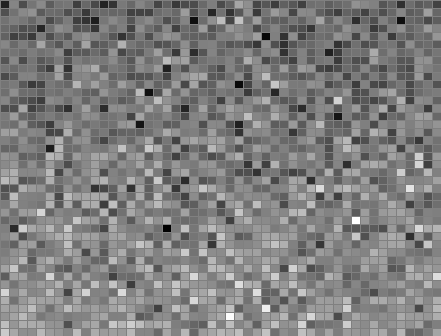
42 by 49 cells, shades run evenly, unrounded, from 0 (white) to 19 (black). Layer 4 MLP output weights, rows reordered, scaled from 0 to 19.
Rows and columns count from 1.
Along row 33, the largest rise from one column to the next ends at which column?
4
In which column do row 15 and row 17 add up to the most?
38
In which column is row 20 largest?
20
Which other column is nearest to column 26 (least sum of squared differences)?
49
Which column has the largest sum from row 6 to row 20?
37
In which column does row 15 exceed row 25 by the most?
43
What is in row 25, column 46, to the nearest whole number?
8
